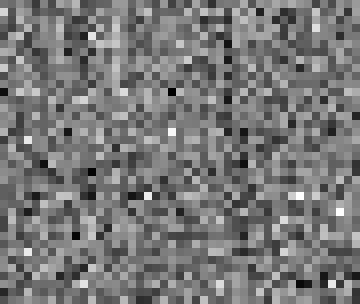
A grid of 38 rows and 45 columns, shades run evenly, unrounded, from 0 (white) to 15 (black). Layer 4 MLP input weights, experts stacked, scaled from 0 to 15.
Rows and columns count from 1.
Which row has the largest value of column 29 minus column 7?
13
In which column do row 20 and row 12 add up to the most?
22
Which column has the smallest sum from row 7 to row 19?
15
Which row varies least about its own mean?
33
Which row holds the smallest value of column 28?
36
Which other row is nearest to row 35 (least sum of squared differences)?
38
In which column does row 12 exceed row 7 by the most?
1
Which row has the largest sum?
21
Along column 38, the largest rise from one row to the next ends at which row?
26
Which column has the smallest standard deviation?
14
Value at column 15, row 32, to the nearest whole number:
11
